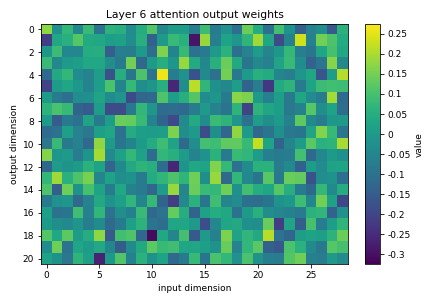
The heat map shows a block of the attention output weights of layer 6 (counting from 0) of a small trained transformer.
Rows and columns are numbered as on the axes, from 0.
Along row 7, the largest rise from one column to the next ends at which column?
20
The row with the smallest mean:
7
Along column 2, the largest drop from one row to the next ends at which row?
19
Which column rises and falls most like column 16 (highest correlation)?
14
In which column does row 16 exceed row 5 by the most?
12
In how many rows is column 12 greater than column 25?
11
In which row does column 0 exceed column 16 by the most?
0
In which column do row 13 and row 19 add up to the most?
1
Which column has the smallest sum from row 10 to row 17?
22
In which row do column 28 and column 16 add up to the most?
10
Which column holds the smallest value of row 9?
15
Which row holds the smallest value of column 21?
5
